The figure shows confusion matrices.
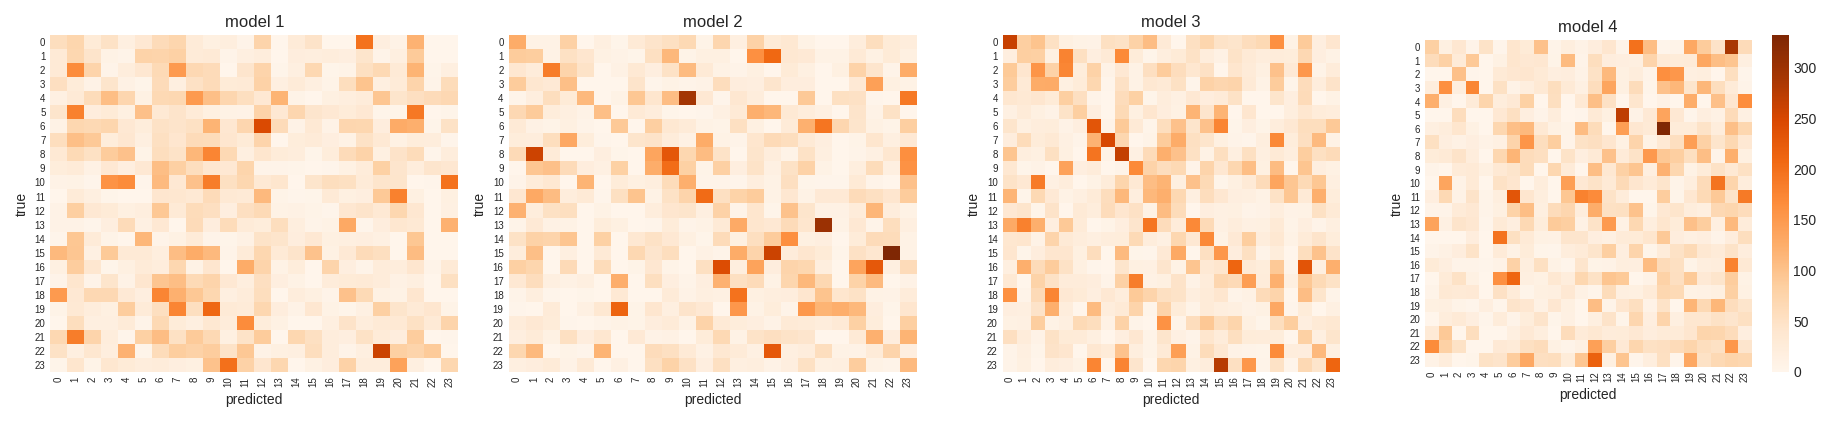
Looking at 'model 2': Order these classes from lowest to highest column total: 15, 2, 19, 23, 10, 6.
19, 6, 2, 10, 15, 23
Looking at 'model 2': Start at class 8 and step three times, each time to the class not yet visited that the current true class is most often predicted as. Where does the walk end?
22
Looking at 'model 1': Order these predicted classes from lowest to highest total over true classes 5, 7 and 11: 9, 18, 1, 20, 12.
18, 9, 20, 12, 1
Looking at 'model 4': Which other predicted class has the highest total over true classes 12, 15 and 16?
22
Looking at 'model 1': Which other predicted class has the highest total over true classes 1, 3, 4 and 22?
19
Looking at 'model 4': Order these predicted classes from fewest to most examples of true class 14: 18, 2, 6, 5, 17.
2, 18, 6, 17, 5
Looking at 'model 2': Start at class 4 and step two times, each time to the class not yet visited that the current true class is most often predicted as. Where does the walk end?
23
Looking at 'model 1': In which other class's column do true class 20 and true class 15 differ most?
11
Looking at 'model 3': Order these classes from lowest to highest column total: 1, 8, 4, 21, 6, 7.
7, 1, 4, 6, 21, 8
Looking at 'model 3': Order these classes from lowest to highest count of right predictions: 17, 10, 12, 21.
12, 21, 10, 17
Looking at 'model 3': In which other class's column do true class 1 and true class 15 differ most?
4
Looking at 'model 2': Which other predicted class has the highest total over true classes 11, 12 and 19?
6
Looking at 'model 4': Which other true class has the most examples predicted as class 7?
23
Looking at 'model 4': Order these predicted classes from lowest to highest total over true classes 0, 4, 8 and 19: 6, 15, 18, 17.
18, 17, 6, 15
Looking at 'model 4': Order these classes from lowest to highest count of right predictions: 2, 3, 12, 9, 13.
9, 2, 12, 13, 3
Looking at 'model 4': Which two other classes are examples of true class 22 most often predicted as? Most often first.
0, 12
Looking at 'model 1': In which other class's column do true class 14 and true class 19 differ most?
9
